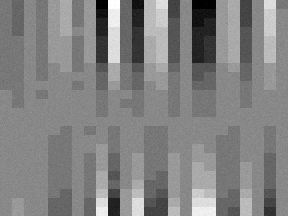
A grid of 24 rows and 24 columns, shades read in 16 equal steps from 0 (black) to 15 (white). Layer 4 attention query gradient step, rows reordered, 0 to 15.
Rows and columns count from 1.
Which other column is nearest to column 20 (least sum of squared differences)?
6
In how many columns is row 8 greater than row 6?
7
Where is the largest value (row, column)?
1, 10
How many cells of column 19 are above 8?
7
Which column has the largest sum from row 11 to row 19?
17
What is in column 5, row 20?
7
